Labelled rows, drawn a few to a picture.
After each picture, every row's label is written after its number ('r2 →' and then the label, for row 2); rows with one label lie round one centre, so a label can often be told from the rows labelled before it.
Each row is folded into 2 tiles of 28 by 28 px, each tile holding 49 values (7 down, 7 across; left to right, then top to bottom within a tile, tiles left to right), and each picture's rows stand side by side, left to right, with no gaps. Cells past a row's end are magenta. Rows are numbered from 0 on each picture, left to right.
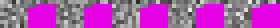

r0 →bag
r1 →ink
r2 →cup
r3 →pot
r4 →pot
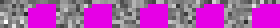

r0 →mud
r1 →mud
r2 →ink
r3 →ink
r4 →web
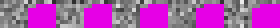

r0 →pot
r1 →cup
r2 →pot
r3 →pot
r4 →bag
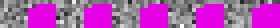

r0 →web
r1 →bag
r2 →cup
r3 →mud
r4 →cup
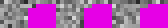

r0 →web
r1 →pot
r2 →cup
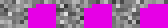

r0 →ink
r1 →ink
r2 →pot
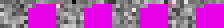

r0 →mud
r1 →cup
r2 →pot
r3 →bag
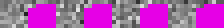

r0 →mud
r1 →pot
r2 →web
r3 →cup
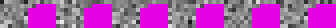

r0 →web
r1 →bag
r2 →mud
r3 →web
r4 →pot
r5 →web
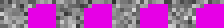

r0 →mud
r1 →bag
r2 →pot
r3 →web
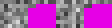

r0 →cup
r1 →bag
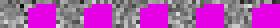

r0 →mud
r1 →web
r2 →mud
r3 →ink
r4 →cup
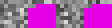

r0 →ink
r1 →ink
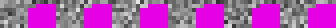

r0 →bag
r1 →pot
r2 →pot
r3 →cup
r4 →web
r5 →mud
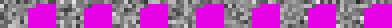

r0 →cup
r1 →bag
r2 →mud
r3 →bag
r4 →ink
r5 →web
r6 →web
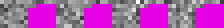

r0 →ink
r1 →ink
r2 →pot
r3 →pot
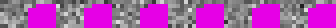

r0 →mud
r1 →cup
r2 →ink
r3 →bag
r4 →web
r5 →mud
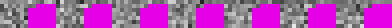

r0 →ink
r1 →web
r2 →web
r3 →bag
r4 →cup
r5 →mud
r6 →mud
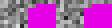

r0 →bag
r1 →web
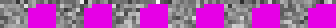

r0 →cup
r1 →pot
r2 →cup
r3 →web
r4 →cup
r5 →ink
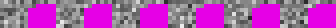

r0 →bag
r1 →web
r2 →pot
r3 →mud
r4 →ink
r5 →web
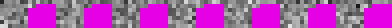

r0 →web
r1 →bag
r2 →bag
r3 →ink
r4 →pot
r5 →cup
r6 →mud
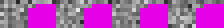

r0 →pot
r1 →pot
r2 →pot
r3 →mud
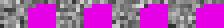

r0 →bag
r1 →pot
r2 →web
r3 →mud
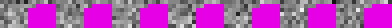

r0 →cup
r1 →mud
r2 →bag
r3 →mud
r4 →mud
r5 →pot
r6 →pot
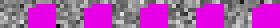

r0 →mud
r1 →ink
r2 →ink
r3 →ink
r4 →cup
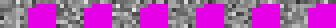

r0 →bag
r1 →ink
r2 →pot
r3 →bag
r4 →ink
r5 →cup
